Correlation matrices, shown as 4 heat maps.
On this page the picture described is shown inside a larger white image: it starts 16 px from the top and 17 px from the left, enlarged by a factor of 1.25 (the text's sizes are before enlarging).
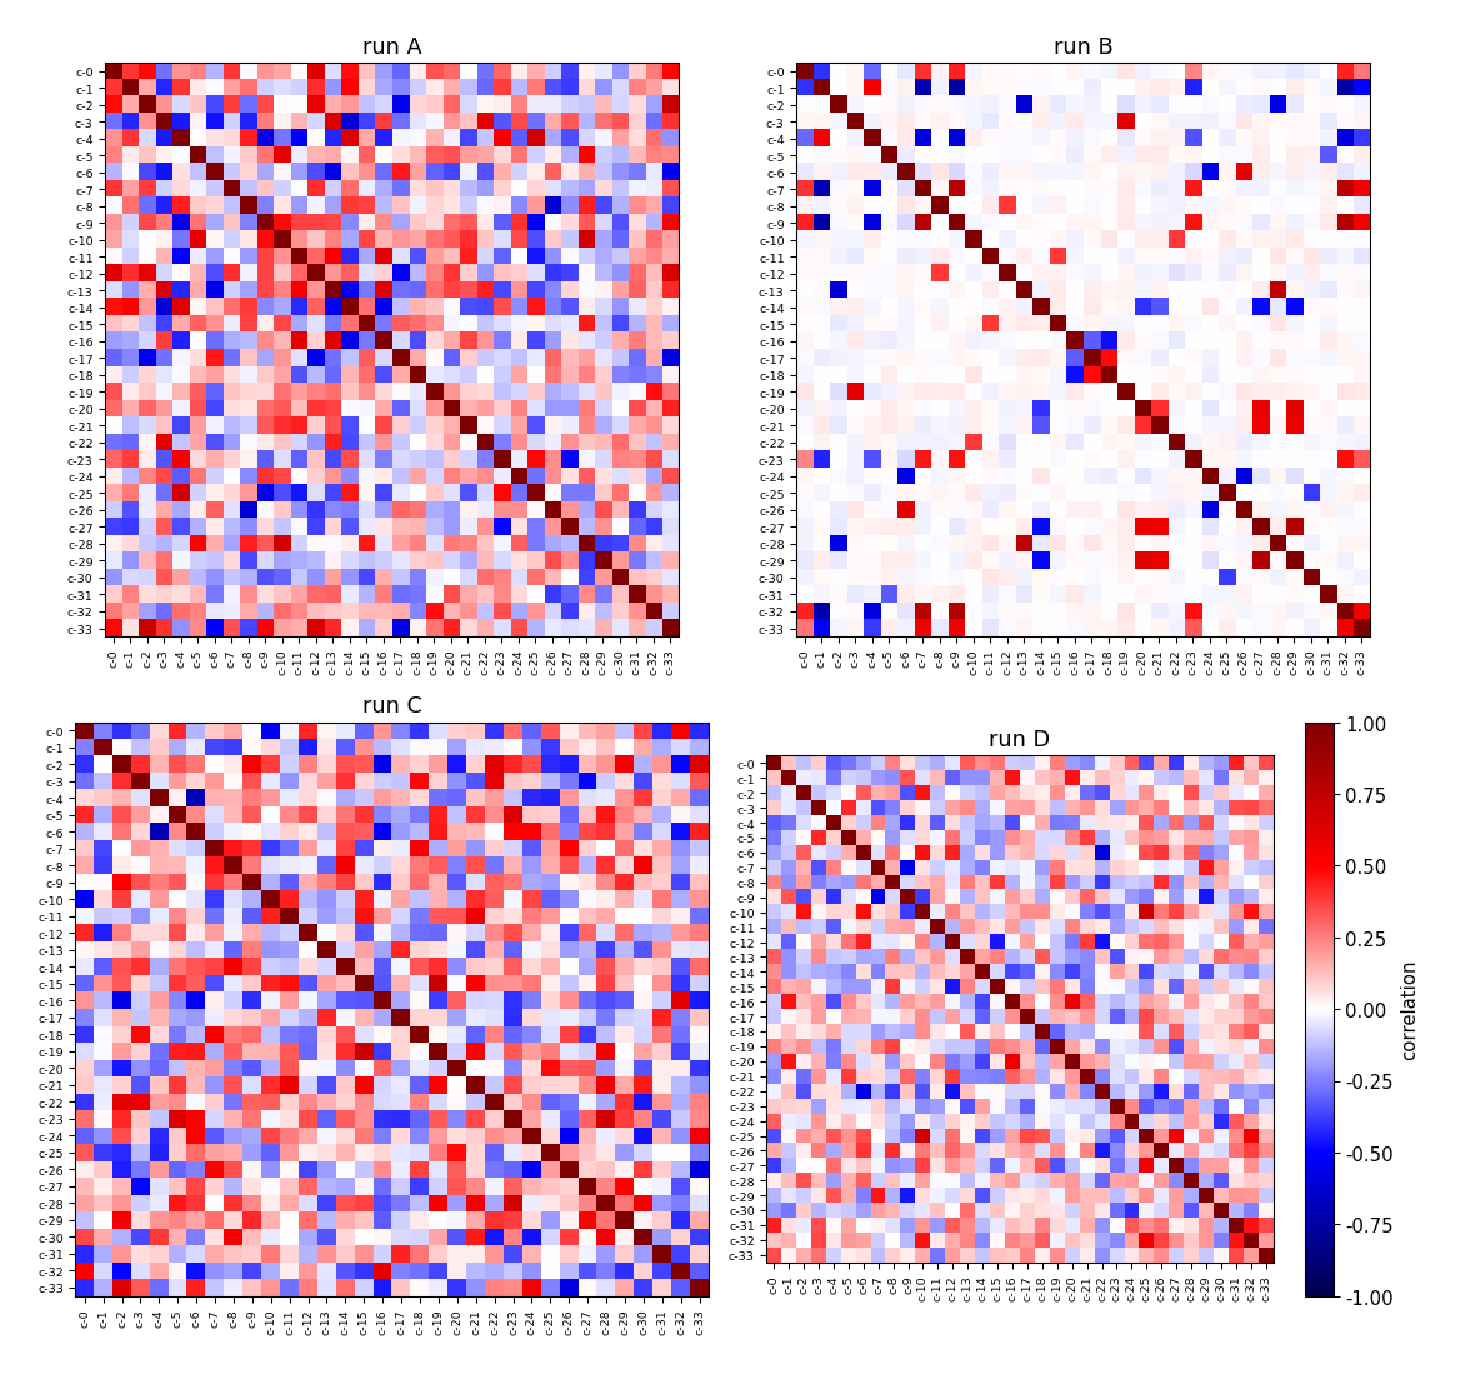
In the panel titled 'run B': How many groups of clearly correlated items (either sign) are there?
11
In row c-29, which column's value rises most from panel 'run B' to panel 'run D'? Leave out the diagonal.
c-7
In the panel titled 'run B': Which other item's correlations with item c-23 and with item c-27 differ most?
c-29
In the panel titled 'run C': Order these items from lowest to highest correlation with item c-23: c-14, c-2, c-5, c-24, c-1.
c-1, c-24, c-14, c-2, c-5
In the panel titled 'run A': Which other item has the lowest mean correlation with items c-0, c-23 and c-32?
c-27
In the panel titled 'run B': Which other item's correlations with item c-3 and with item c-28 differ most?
c-13
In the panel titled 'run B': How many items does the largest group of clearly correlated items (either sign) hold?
8
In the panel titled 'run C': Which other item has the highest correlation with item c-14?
c-8
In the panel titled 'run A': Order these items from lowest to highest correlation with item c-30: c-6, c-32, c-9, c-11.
c-9, c-6, c-11, c-32
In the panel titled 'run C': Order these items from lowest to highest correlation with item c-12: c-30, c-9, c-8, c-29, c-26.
c-26, c-30, c-8, c-9, c-29
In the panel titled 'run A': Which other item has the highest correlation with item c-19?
c-32
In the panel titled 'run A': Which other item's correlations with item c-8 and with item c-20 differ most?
c-33
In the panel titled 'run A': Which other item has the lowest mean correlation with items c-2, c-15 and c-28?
c-30
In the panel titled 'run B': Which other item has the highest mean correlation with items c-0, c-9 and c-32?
c-7
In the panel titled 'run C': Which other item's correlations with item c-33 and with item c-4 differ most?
c-6
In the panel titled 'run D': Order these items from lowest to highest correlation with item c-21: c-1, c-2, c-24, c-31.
c-2, c-24, c-1, c-31
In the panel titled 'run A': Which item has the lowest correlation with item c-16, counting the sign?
c-14
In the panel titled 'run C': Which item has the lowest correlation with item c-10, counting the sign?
c-0
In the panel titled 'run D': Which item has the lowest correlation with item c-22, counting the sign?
c-6
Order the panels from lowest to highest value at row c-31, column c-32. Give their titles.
run C, run B, run A, run D
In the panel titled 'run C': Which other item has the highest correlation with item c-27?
c-29
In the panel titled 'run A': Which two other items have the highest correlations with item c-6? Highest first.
c-17, c-26
